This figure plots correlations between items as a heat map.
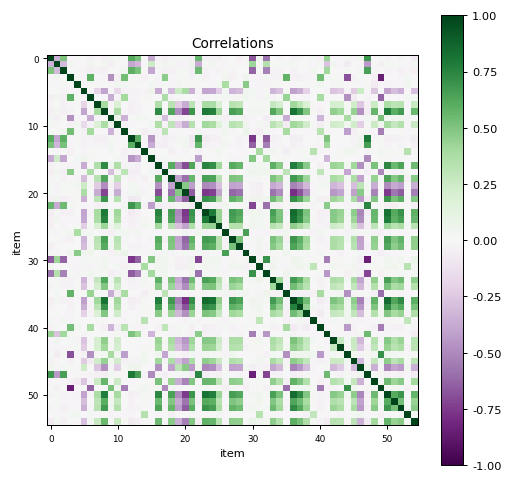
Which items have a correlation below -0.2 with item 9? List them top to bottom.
3, 6, 11, 17, 35, 40
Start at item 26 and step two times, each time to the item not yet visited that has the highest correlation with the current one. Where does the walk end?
4
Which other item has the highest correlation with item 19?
20
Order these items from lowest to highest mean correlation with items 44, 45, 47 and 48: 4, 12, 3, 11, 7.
3, 11, 4, 7, 12
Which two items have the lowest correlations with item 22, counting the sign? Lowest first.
30, 32
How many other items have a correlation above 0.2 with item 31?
3
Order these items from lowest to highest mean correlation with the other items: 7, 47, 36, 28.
47, 7, 28, 36
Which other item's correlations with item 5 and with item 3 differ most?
49
